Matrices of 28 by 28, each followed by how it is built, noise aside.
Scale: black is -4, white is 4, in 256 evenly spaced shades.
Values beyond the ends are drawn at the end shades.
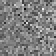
upper triangular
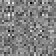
low rank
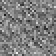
Toeplitz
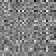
low rank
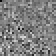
lower triangular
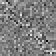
banded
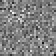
diagonal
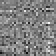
low rank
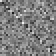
diagonal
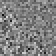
lower triangular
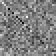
diagonal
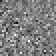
lower triangular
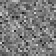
Toeplitz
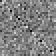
diagonal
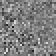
lower triangular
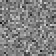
noise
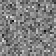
noise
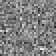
noise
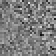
upper triangular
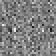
low rank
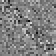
banded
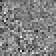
lower triangular
